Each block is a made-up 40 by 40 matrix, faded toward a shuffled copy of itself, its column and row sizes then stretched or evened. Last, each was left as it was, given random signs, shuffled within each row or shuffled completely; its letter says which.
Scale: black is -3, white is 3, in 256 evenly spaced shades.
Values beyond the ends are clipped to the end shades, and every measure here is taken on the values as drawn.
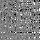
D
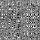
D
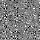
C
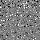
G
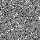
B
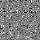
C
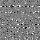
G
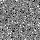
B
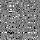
D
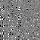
D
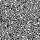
B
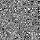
C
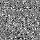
G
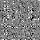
D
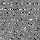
G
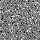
B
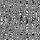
D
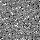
B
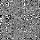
C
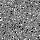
B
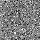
B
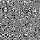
D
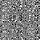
D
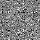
C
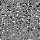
C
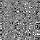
D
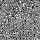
B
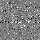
G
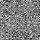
D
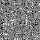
C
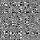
D
